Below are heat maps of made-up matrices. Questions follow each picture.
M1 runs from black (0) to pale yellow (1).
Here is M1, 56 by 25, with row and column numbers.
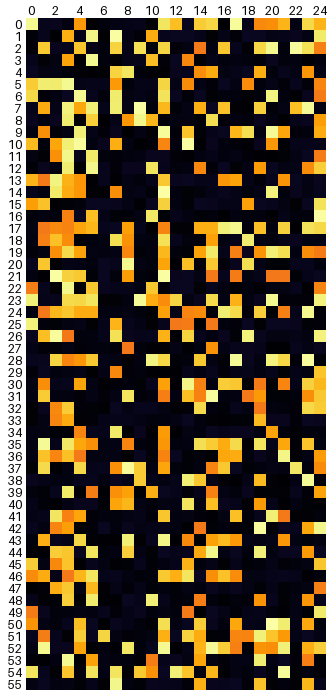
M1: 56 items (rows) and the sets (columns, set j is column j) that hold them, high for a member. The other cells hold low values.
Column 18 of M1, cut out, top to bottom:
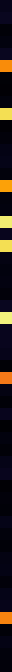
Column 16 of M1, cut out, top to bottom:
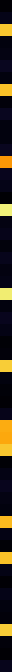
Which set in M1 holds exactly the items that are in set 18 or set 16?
1
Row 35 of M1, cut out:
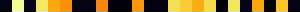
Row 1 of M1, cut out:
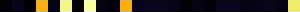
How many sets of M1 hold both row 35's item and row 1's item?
2
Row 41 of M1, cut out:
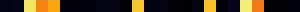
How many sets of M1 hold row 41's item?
7
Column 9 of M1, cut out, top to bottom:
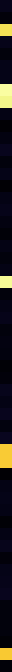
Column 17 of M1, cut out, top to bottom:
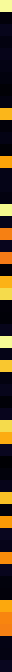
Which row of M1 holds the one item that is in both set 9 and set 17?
23
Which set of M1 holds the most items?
3
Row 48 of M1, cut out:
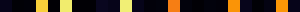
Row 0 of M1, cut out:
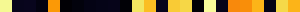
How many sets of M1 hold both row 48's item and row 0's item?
3
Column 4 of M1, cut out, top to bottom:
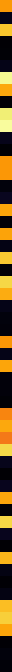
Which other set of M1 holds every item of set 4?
11
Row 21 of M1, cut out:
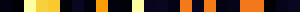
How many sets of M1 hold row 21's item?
9
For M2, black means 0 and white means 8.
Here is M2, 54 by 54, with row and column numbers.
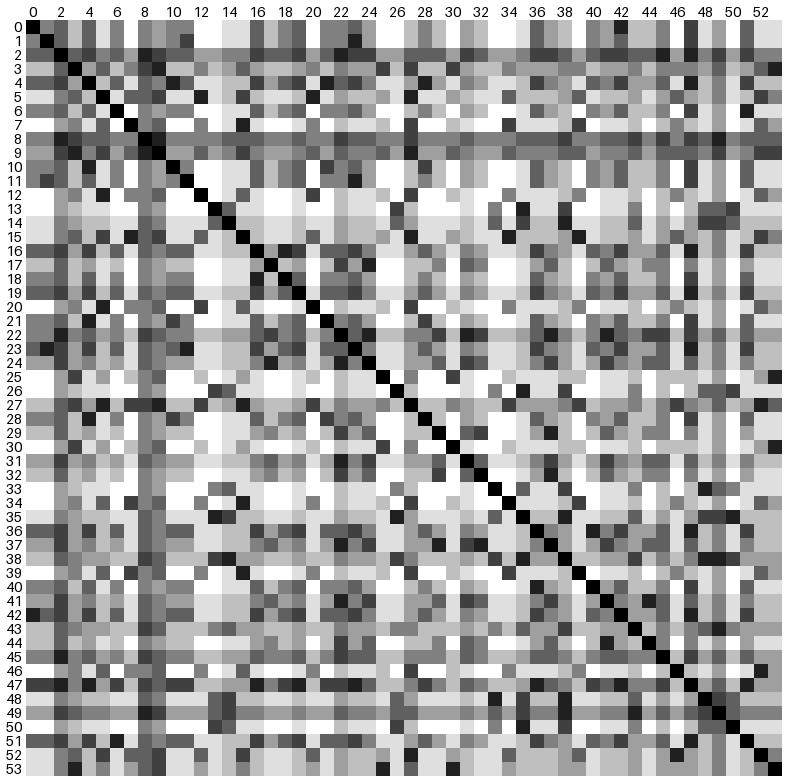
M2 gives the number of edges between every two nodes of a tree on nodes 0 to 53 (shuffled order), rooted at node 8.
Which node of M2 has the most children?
47
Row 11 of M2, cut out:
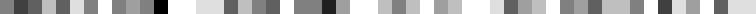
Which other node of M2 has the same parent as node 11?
1
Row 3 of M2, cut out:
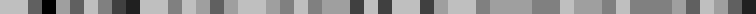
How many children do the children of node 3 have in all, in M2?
2
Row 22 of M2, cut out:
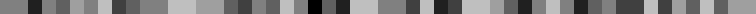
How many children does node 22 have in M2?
4
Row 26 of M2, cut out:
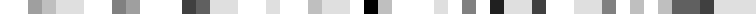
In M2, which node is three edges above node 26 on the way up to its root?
49
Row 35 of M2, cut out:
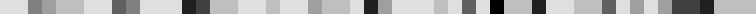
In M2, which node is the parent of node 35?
38
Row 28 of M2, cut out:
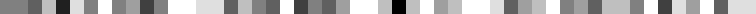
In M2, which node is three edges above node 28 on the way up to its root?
2
